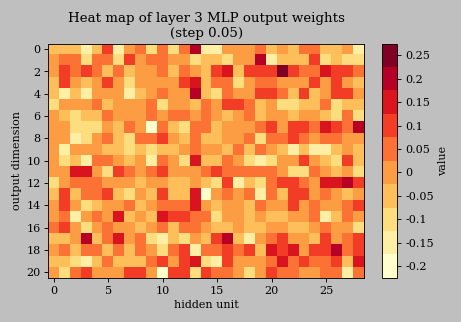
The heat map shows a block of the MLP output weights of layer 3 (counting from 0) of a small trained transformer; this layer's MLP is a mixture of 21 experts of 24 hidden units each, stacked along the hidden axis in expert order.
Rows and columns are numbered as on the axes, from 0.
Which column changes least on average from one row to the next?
0
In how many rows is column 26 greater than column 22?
8
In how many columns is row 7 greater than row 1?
12
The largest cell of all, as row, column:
2, 21
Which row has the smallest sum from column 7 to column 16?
9
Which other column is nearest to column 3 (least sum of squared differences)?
15
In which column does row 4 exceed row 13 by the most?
19
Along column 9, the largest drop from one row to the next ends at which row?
7
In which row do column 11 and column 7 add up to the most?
20
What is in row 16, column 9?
0
